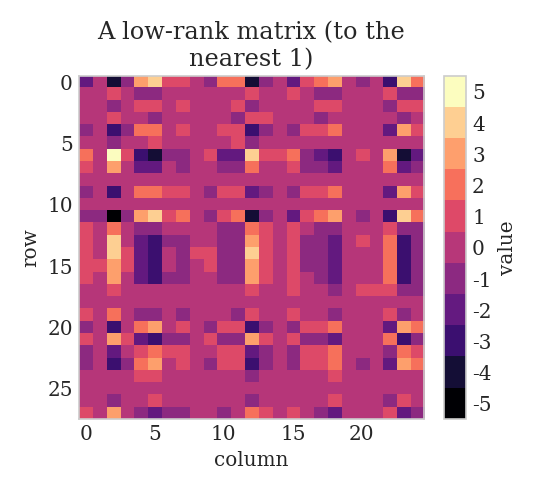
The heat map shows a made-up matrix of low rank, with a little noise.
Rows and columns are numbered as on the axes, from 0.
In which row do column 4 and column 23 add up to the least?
6
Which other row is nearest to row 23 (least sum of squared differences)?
20
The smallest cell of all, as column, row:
2, 11
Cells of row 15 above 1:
3
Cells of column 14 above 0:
1
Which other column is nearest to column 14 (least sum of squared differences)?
19
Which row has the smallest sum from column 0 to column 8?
16
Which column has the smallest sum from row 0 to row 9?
12
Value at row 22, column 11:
1
